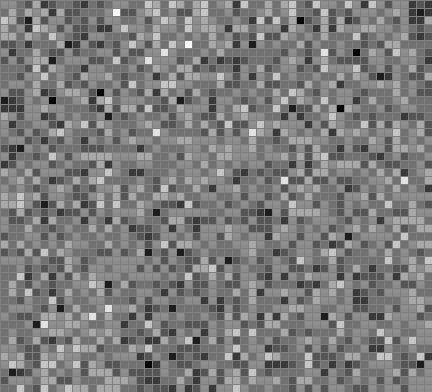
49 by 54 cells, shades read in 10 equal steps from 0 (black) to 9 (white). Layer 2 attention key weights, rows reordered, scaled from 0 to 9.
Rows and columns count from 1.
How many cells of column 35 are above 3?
38
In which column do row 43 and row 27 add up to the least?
20
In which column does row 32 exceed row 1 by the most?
6
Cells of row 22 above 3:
41
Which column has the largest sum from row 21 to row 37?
13
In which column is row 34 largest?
27
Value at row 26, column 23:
2
